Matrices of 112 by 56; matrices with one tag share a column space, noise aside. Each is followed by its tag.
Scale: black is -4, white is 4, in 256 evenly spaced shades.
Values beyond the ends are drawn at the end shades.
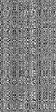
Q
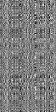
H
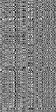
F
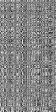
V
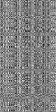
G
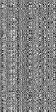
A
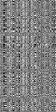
G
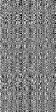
H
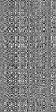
G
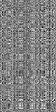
Q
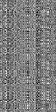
Q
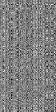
A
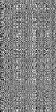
A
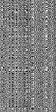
F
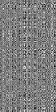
A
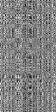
H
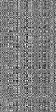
G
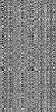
F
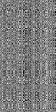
Q
